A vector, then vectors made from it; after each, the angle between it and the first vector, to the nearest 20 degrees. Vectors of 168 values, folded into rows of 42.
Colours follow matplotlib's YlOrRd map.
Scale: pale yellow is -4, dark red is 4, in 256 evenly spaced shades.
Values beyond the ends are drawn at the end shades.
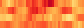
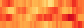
160 degrees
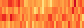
120 degrees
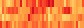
40 degrees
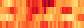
20 degrees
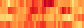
20 degrees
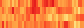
40 degrees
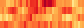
20 degrees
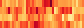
40 degrees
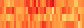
40 degrees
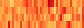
60 degrees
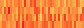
80 degrees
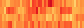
40 degrees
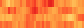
20 degrees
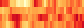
100 degrees
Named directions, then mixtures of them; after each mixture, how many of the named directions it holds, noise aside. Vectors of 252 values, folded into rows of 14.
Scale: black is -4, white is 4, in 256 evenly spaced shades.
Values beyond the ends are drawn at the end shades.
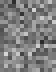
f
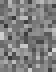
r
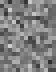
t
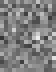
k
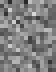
one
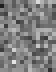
four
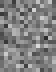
two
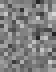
three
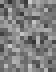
two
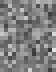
two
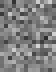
three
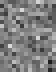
three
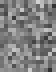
four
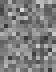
three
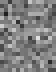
two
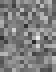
two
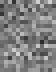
two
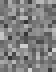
one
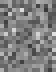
two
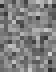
four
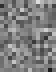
four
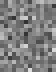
one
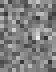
two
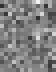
three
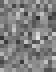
one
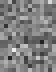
two
